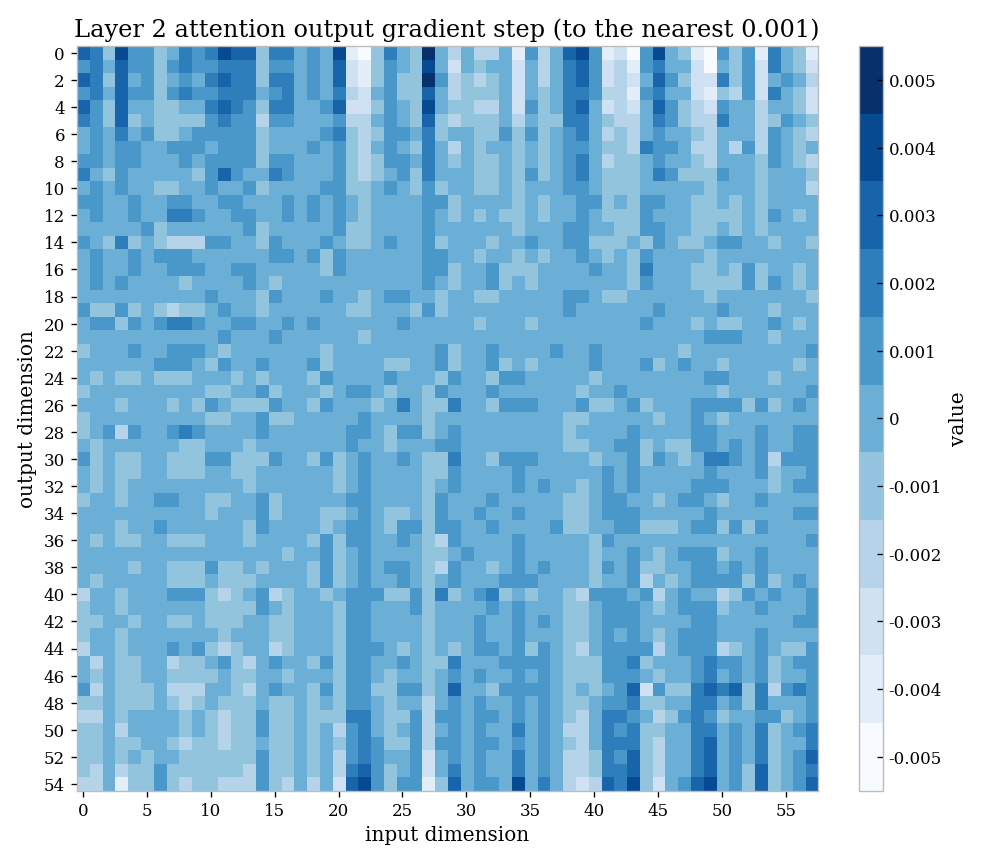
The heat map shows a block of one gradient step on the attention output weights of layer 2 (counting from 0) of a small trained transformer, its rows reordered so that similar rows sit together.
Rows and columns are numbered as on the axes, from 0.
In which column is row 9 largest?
11
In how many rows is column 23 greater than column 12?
18
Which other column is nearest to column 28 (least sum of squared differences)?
40
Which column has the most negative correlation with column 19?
28
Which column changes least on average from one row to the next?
17
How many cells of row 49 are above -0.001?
36
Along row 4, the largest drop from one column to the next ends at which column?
21
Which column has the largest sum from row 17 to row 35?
49
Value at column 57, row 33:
0
